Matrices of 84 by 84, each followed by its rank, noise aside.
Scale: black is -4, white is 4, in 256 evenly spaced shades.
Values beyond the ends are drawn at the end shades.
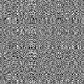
five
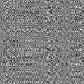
five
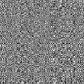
six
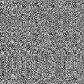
eight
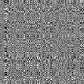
five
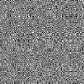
six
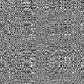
six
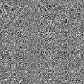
seven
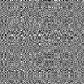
five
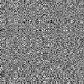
seven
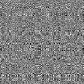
five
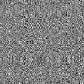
eight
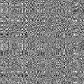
five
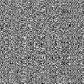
eight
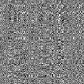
seven
